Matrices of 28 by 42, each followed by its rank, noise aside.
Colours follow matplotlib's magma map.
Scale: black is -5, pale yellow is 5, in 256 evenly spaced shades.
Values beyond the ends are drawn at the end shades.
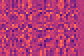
three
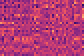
three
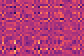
two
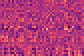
four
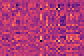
three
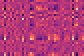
two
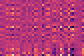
two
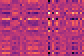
one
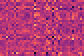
three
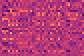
four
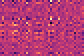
three
